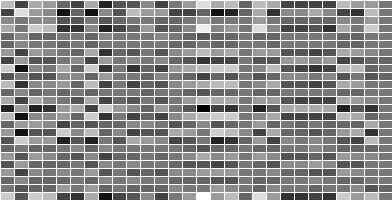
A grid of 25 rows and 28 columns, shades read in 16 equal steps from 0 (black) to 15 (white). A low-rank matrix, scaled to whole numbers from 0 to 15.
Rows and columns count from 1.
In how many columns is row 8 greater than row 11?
10
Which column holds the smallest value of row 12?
15
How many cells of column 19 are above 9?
4
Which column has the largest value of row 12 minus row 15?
2
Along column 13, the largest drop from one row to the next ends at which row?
18
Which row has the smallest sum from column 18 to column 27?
14
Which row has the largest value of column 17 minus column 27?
17
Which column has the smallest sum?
8
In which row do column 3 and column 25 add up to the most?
25
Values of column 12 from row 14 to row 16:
9 4 7
